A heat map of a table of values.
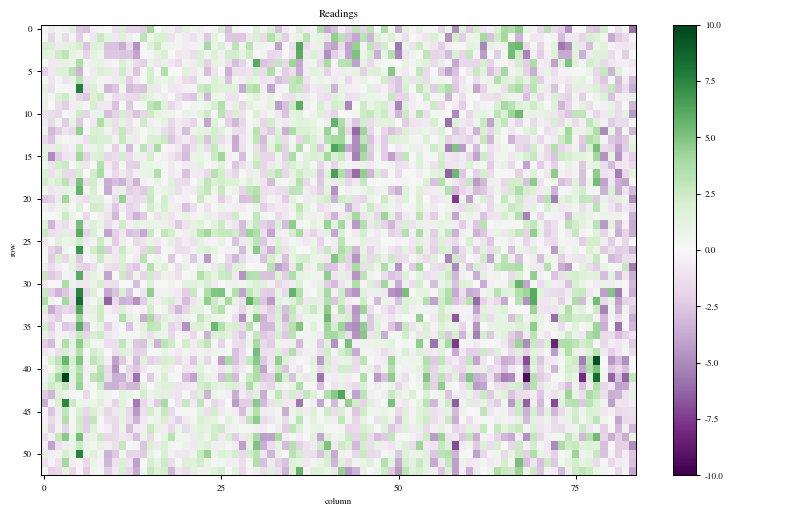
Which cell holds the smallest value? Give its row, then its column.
41, 68
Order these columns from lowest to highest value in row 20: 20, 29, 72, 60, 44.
72, 60, 29, 44, 20
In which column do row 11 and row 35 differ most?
5
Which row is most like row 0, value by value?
28
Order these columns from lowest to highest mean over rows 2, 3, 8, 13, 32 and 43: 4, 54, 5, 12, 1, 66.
12, 1, 4, 66, 5, 54
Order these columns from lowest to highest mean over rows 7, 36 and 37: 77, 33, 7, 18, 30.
18, 33, 7, 77, 30
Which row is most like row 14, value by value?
17
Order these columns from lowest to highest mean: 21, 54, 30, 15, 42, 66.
21, 66, 54, 15, 42, 30
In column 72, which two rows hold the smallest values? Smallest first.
37, 44
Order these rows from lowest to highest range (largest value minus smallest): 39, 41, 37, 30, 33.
30, 33, 37, 39, 41
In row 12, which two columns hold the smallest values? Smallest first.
44, 79
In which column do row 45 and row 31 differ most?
68
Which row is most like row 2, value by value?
3
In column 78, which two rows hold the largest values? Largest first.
39, 41
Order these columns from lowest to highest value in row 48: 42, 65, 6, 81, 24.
65, 81, 6, 42, 24
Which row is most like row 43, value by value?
13
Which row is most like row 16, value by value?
25
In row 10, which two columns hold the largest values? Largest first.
67, 66
